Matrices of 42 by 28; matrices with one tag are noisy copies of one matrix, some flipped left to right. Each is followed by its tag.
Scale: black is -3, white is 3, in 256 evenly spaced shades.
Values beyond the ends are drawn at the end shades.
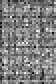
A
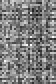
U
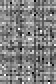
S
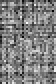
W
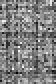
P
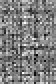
S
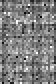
W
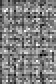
A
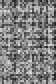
A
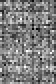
W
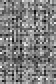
S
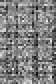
P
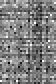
U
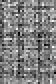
P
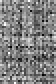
S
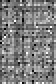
W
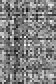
U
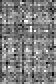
W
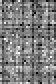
W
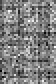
P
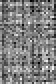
W
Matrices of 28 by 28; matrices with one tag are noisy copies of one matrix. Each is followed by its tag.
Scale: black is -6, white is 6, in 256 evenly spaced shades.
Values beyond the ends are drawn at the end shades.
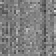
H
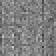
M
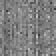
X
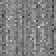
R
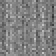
R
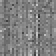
X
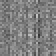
X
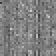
X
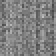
R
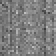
H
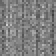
R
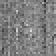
H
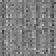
R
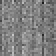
M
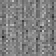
R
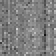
H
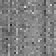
H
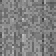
M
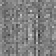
X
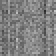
H
